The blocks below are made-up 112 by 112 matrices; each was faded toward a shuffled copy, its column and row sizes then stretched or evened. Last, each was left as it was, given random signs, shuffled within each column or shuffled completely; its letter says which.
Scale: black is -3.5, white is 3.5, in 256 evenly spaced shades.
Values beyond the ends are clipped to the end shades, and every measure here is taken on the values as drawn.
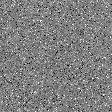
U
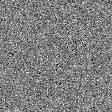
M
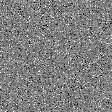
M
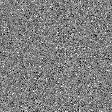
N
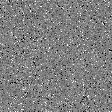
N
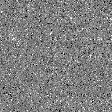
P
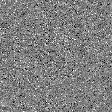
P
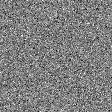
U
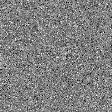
N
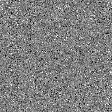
N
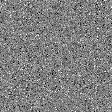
M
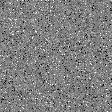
M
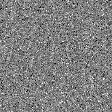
M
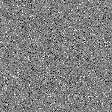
N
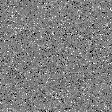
N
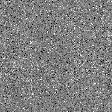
P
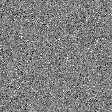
M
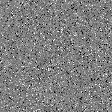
M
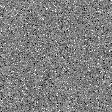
M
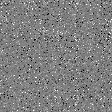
P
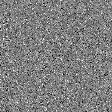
N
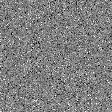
M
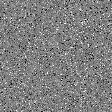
M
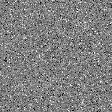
P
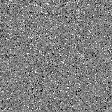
P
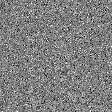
M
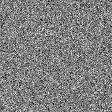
M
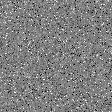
U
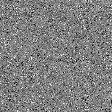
N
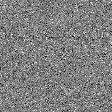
P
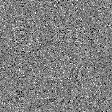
P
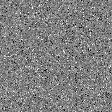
M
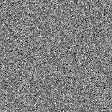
M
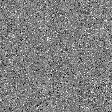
M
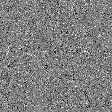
N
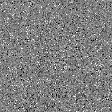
P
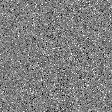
M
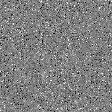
P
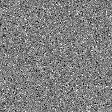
M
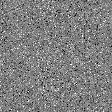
M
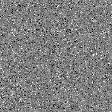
P
